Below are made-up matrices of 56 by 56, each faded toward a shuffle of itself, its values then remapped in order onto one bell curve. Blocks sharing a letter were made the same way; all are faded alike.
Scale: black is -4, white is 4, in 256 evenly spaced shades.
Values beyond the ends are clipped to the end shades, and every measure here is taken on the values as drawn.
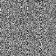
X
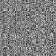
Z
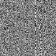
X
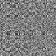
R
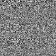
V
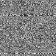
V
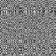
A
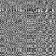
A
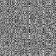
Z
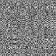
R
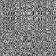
R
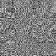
R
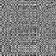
A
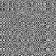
A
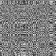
A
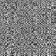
R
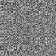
R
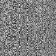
X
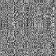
Z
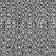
A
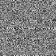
V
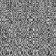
R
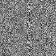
X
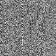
X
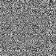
V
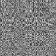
Z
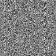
X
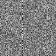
X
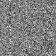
X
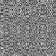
R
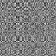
A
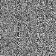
X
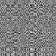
A
